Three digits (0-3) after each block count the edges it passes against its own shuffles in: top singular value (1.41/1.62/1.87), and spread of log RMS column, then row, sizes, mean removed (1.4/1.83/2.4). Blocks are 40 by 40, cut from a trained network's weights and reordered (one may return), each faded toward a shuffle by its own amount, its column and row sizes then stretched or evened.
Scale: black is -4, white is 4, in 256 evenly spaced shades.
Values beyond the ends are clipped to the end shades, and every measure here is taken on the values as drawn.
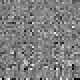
0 2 3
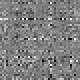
1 2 3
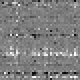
3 1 3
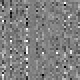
1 3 0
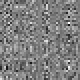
2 3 0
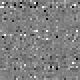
0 1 2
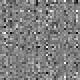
2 3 2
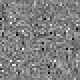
0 1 1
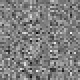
2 2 1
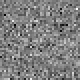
0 0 2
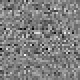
1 0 2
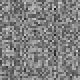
3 1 1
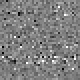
0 0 2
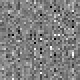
1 2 0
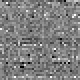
1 0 2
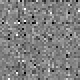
1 2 1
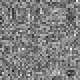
2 1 0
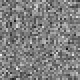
1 0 0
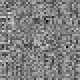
1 1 2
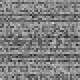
3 0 0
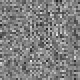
1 2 0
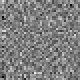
2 1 0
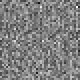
1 1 0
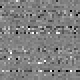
1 0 3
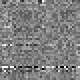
3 0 2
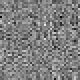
2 1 1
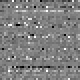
1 0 3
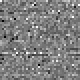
0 0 1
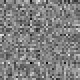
3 1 2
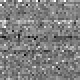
2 0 2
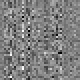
2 3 1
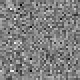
1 1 1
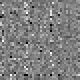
2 2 0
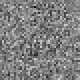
0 1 1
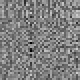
3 2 1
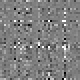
2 3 3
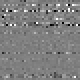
2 0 3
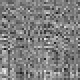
3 2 2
